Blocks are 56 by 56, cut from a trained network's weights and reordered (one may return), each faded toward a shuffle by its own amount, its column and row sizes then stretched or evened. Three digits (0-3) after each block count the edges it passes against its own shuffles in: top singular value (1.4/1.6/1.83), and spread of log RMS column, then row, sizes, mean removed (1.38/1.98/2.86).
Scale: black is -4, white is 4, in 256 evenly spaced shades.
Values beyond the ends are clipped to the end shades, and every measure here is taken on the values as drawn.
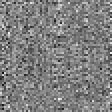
3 2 0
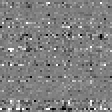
1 1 3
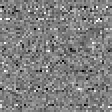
1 0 2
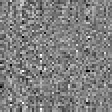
3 2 0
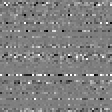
2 0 3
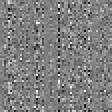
2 3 1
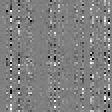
1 3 1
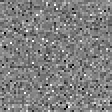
0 0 0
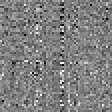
2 2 1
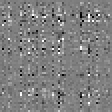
1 3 2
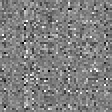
3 2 2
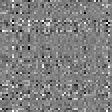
3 2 3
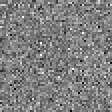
2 1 0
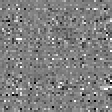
0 2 3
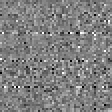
2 1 2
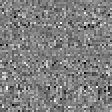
1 1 2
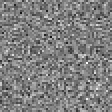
3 0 0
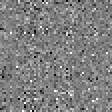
1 2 1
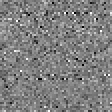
0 0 2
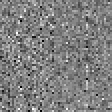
2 2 0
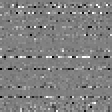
2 0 3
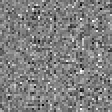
3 2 0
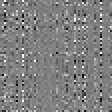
3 3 2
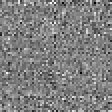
2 1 2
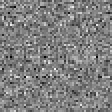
3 0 2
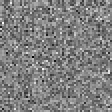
1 0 0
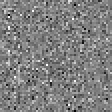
0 2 0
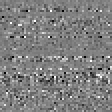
0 0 3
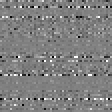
2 0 3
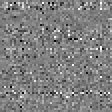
2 1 2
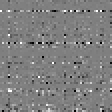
2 2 3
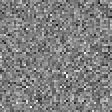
3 0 1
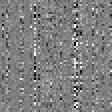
2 3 0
